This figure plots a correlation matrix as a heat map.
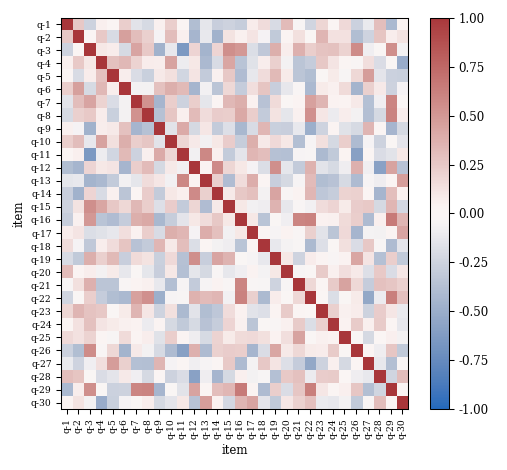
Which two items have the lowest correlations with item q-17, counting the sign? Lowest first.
q-26, q-24
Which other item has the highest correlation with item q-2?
q-6
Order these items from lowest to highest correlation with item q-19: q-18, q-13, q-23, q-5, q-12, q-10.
q-13, q-18, q-23, q-10, q-5, q-12
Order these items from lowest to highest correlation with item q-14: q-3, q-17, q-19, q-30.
q-30, q-3, q-17, q-19
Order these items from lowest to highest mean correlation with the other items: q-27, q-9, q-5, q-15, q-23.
q-9, q-27, q-5, q-23, q-15
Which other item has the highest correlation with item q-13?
q-11
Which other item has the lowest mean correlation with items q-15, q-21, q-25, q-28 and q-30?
q-12
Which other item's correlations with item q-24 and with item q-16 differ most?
q-22
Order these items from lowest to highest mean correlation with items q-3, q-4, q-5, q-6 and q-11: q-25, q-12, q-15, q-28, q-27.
q-28, q-12, q-25, q-27, q-15
